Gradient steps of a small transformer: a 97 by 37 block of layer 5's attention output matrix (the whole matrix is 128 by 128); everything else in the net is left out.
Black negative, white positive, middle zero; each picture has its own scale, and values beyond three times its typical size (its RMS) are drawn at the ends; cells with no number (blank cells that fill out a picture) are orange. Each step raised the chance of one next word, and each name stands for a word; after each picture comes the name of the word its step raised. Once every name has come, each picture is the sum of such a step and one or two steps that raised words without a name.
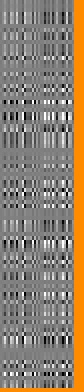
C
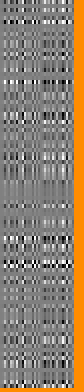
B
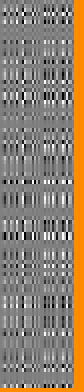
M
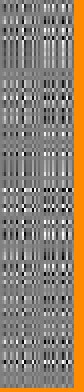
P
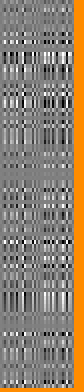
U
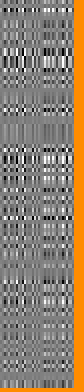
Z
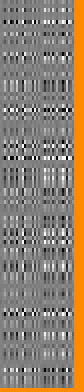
Z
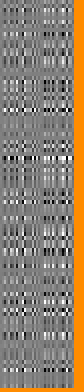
Z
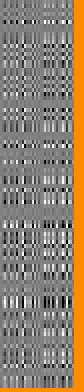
M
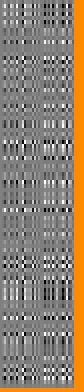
M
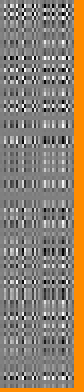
Z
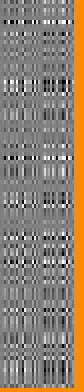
B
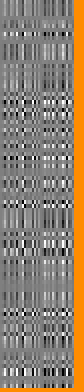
C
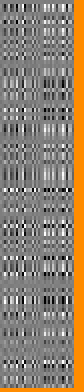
P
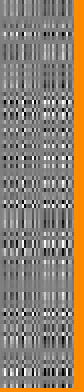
C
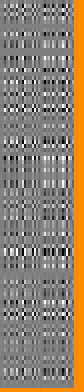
Z
